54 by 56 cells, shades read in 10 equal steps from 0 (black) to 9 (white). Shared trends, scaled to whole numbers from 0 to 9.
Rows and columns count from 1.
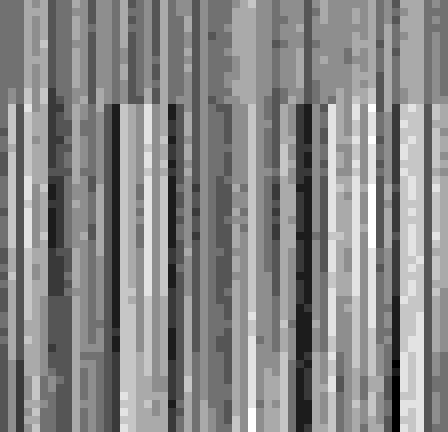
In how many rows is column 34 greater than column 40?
4
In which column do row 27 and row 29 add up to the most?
47
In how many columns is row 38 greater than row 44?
8
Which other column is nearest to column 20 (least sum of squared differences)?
18
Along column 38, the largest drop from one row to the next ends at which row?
14
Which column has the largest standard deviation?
38
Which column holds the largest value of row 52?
32
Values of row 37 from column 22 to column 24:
2 3 5
